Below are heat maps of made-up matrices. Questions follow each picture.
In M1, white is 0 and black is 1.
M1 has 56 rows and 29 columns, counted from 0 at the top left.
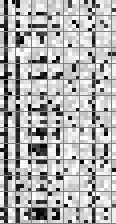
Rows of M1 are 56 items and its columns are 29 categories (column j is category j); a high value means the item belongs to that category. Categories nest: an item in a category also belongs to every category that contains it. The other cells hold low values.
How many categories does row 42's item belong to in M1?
4
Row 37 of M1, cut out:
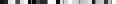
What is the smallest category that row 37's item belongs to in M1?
0
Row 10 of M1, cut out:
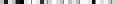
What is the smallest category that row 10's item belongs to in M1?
5
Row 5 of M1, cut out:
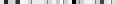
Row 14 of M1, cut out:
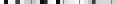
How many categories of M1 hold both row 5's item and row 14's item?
2
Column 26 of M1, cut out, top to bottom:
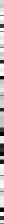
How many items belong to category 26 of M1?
12
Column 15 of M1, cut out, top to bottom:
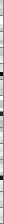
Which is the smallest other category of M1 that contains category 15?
2
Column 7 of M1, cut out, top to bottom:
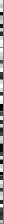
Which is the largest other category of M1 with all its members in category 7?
9
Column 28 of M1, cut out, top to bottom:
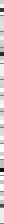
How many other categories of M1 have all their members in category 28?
2
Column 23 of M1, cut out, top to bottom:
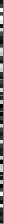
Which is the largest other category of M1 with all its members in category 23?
10
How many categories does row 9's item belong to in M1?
5
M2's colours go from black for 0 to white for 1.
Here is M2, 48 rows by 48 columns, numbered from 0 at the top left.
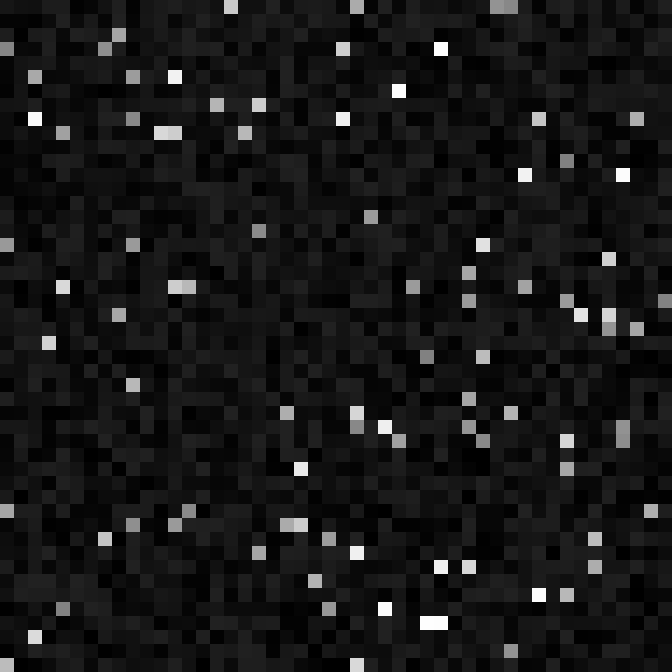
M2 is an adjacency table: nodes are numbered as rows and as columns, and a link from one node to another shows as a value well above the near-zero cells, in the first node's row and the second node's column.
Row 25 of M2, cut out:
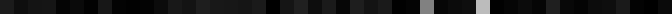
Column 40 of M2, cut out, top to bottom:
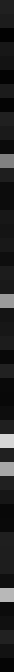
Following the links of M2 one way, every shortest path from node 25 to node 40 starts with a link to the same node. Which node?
node 30
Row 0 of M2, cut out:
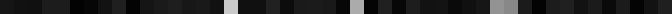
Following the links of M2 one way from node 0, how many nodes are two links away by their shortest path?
5
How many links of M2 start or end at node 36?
6
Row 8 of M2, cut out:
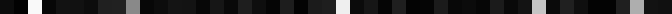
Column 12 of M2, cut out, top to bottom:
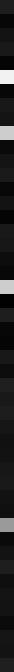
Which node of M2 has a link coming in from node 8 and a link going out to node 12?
node 9
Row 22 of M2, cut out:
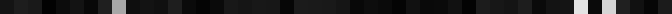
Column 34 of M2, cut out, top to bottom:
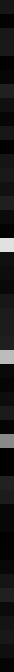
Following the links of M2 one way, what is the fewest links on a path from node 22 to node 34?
4
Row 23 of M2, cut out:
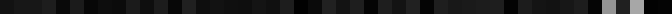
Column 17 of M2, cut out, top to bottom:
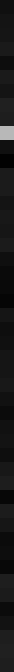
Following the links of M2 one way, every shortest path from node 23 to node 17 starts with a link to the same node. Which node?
node 43
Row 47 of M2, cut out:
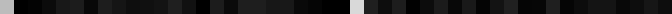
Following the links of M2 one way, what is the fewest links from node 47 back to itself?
5
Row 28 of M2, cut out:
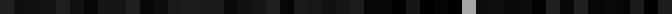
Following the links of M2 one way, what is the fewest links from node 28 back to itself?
4
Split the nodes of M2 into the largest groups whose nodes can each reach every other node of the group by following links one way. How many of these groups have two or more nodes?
2
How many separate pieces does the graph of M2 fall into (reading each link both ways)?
5
